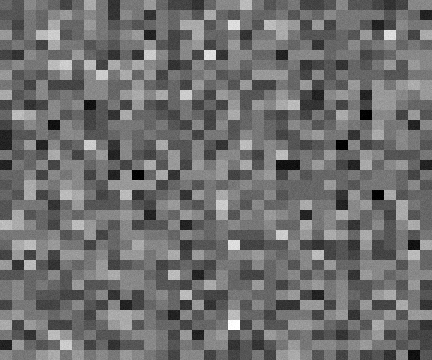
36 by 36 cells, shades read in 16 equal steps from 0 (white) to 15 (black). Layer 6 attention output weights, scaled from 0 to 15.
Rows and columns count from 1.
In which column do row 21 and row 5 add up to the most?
29
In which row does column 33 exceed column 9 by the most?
8
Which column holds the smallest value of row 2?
18
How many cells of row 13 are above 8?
17
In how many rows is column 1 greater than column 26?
15
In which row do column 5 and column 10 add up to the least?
7
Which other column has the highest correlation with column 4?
12
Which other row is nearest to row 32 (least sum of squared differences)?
19
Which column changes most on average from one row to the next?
16
